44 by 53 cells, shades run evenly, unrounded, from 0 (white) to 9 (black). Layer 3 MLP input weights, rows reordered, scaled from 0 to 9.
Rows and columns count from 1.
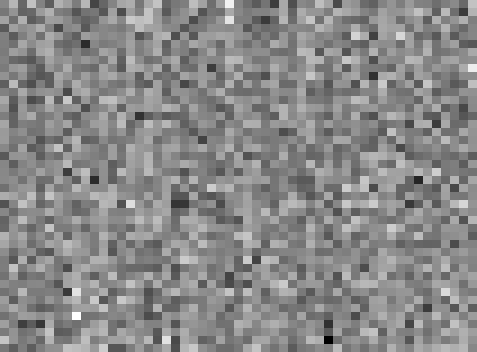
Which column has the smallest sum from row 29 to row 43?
9
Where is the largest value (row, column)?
43, 37
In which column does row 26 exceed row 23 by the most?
20
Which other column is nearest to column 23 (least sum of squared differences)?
7
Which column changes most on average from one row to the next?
8
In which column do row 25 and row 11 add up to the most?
21
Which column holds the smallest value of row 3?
26
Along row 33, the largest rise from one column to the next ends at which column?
29
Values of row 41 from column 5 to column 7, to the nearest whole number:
7 3 5
